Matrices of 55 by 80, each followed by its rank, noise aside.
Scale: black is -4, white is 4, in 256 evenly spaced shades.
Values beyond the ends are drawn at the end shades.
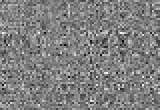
seven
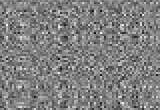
six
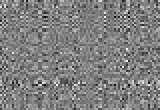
five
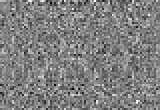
seven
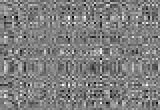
four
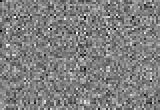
six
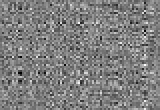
four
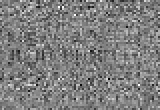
seven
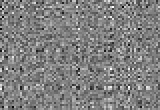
four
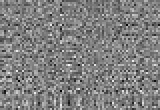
six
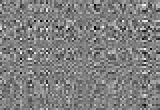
four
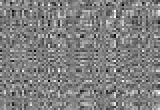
four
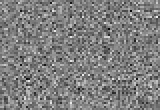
six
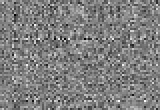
seven
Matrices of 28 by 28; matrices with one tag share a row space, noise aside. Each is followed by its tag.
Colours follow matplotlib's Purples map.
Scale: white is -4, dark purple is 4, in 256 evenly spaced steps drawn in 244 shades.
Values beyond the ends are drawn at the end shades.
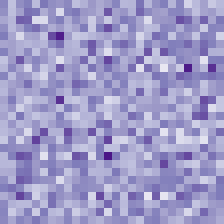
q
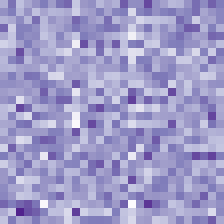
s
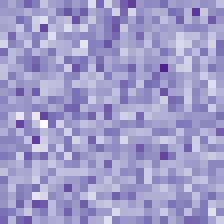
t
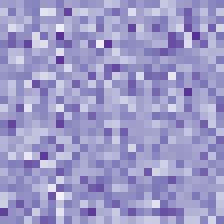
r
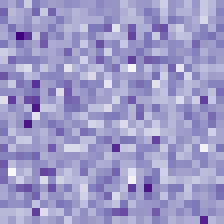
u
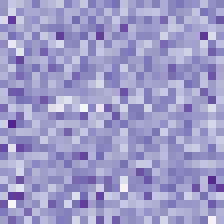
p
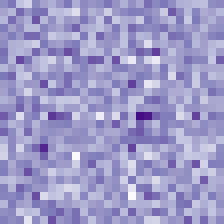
s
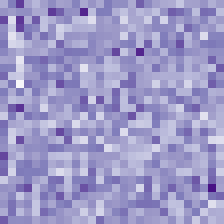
p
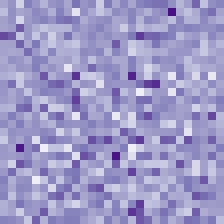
s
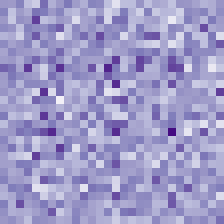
r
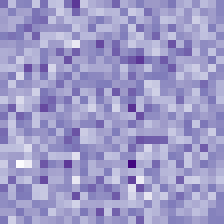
s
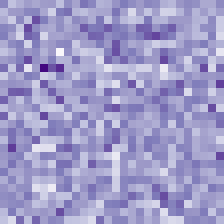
r
